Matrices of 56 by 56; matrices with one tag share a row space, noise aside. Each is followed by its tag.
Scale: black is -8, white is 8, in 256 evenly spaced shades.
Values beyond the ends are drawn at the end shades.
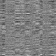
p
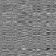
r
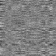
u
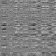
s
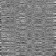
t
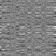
t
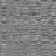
s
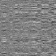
s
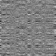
t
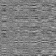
s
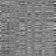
t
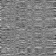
t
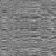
s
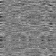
u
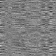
u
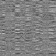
p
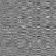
r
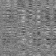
r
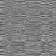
u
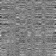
t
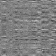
s
